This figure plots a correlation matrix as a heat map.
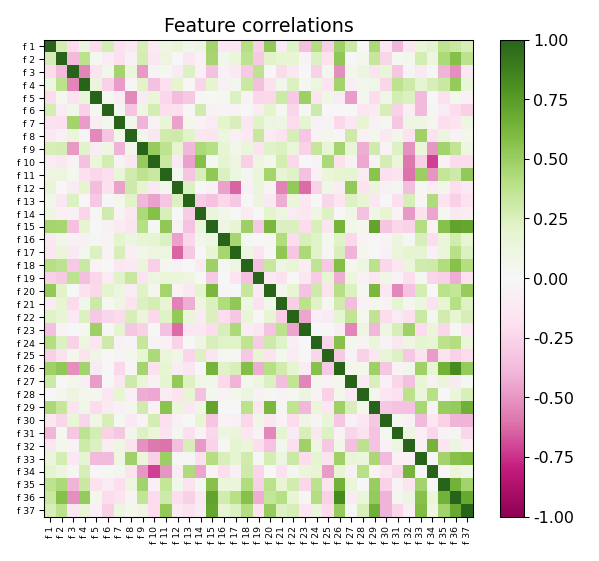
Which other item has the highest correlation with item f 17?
f 21
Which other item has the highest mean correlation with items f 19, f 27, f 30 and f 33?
f 8
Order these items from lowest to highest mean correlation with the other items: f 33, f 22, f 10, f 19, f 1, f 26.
f 19, f 10, f 22, f 1, f 33, f 26
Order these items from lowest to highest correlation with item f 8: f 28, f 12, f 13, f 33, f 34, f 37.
f 34, f 28, f 37, f 13, f 12, f 33
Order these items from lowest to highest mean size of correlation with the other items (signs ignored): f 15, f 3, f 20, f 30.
f 30, f 3, f 20, f 15
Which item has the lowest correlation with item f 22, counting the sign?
f 23
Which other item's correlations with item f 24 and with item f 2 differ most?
f 6
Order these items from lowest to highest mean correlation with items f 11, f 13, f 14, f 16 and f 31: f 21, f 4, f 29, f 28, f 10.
f 28, f 4, f 29, f 21, f 10
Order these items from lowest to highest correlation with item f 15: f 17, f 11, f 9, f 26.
f 17, f 9, f 11, f 26
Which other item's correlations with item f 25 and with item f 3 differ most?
f 9
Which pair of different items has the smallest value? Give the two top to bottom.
f 10, f 34
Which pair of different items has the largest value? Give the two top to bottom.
f 26, f 36
